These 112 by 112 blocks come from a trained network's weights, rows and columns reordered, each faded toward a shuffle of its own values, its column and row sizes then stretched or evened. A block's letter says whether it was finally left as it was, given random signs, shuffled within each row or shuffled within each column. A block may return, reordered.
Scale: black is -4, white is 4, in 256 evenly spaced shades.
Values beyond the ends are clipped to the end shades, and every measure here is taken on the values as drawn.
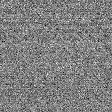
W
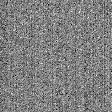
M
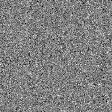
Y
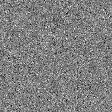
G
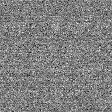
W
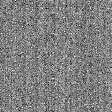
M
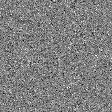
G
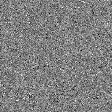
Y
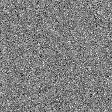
G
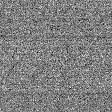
W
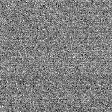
M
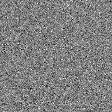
Y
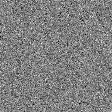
Y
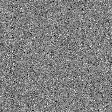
G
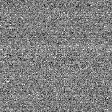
M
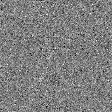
Y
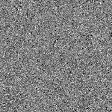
Y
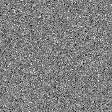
G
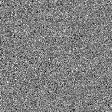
M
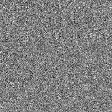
M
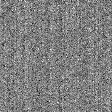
M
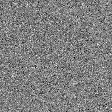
W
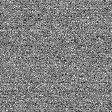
W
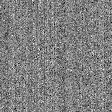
G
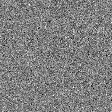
Y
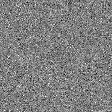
M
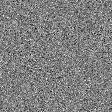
W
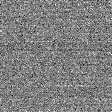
W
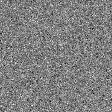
G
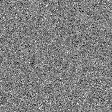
W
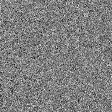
Y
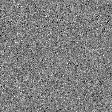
Y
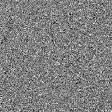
M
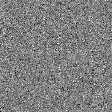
Y
